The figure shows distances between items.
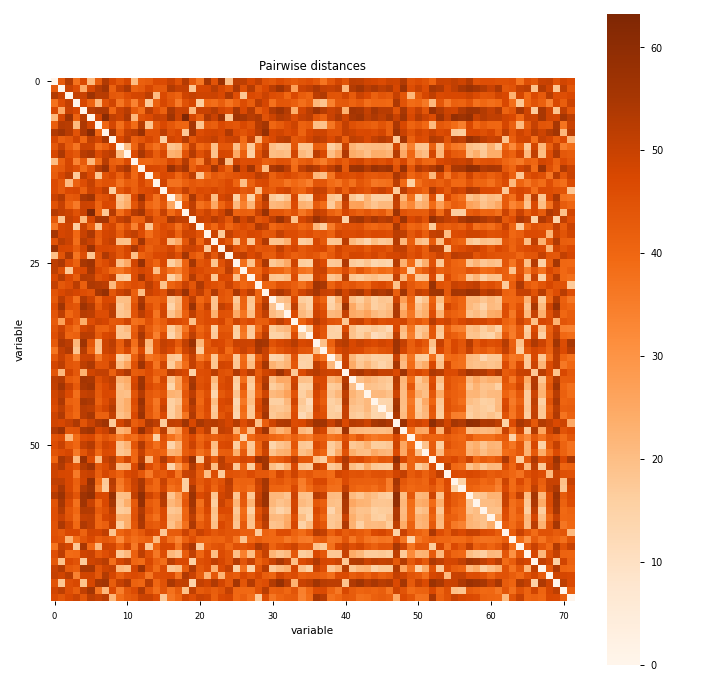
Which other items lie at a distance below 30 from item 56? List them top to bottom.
7, 18, 55, 70
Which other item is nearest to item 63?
49
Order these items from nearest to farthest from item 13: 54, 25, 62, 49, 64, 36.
64, 36, 54, 49, 25, 62
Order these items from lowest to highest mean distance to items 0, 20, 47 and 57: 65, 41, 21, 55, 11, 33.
11, 65, 41, 33, 55, 21
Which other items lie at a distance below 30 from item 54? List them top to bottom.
21, 23, 68
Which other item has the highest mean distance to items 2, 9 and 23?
5
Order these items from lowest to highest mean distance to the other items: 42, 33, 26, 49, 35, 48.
35, 42, 48, 49, 26, 33
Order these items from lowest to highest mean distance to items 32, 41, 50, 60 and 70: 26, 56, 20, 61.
61, 56, 26, 20
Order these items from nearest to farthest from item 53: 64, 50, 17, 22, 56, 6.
50, 22, 17, 56, 6, 64
